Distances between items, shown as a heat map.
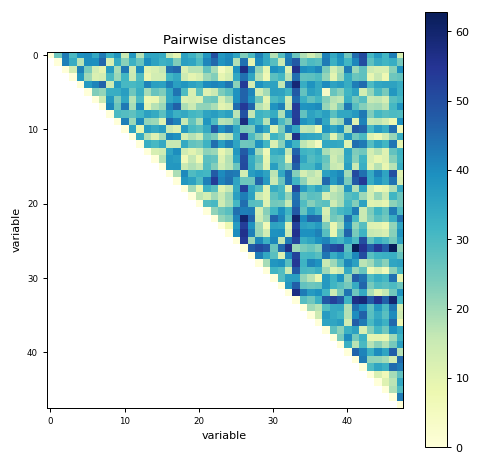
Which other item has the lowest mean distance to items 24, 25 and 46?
9
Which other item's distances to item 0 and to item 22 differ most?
17
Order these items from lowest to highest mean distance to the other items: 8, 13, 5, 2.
13, 2, 5, 8
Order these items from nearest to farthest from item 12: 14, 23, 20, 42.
20, 14, 23, 42
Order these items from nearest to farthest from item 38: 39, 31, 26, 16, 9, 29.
29, 9, 39, 31, 16, 26
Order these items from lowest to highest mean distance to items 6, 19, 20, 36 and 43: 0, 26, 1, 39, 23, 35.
23, 39, 35, 0, 1, 26
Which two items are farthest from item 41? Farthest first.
26, 33
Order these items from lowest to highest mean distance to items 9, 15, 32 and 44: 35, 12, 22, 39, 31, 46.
46, 39, 22, 31, 35, 12
